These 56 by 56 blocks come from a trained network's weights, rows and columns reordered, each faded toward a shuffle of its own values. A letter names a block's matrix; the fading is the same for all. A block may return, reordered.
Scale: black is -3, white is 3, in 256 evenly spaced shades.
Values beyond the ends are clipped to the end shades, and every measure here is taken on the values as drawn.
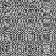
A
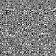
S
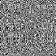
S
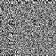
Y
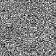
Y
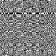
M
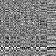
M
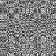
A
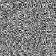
Y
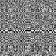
M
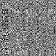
S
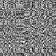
A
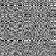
M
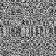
A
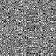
S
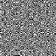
S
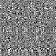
S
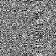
Y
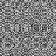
A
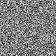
Y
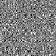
S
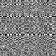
M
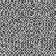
A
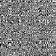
S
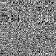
Y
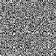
Y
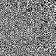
Y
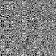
S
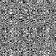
S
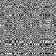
M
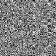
Y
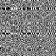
M
